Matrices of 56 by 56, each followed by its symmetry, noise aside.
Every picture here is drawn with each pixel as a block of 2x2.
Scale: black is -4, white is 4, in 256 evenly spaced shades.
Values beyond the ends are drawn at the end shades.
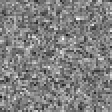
no symmetry.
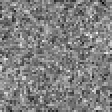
same after a half turn.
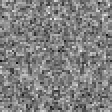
mirrored left to right.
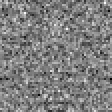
mirrored left to right.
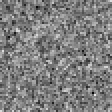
symmetric.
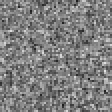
antisymmetric.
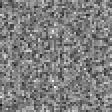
mirrored top to bottom.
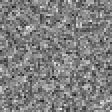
symmetric.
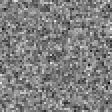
same after a half turn.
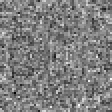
mirrored top to bottom.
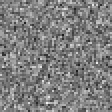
same after a half turn.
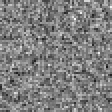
antisymmetric.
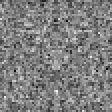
mirrored left to right.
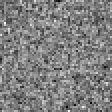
symmetric.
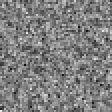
antisymmetric.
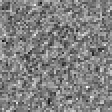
symmetric.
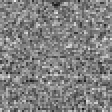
mirrored left to right.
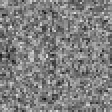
mirrored top to bottom.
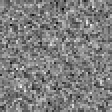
same after a half turn.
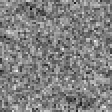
same after a half turn.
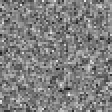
antisymmetric.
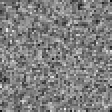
symmetric.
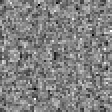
mirrored top to bottom.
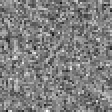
antisymmetric.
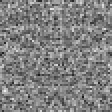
mirrored left to right.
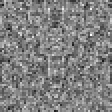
mirrored left to right.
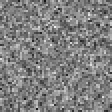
symmetric.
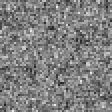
same after a half turn.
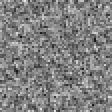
same after a half turn.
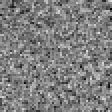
no symmetry.
